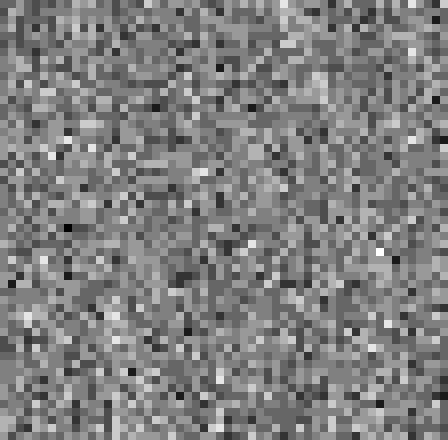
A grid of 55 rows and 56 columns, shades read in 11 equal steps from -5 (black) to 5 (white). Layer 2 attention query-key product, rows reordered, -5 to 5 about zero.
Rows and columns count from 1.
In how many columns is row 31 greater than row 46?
22
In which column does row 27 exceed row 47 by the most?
17
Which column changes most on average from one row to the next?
55
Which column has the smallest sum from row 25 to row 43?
39
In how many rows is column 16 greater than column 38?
20
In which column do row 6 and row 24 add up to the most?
36
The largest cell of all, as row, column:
32, 48
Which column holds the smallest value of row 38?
41
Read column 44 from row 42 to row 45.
3 -1 1 1
